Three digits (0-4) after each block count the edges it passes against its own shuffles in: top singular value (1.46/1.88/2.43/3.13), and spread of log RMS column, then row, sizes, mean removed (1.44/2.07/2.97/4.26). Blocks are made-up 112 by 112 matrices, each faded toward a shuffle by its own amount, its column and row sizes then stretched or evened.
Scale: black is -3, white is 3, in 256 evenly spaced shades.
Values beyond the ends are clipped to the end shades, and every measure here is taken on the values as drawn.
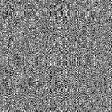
3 2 0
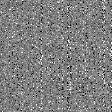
1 3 0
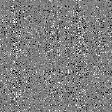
0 3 3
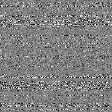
1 1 4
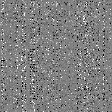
1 3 1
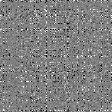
2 3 3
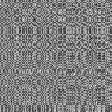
4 2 0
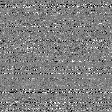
0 0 4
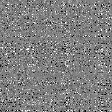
2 2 3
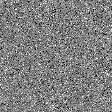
0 1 0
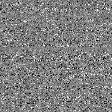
0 0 3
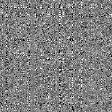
2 3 2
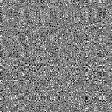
3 1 1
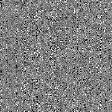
0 3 1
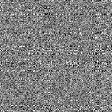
3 1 3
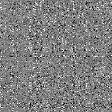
2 2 2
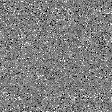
0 0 2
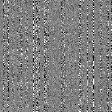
2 4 0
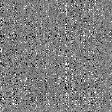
1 3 2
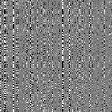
4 4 0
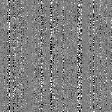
1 4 0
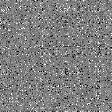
2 1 2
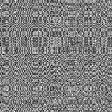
4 2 1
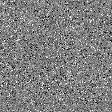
0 0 1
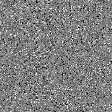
1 1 0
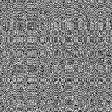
4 0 1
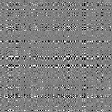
4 3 4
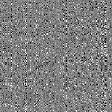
3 3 1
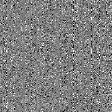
2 3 0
